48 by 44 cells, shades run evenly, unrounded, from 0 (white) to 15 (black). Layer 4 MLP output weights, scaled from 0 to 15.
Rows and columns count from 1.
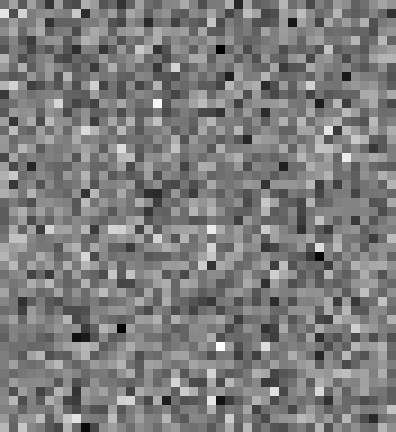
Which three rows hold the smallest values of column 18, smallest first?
12, 27, 14
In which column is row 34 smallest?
43
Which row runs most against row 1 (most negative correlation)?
19
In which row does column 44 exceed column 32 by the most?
2
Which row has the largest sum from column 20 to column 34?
34
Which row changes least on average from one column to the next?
41
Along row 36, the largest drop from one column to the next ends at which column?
38
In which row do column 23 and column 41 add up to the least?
30
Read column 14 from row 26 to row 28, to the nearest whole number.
3 6 9
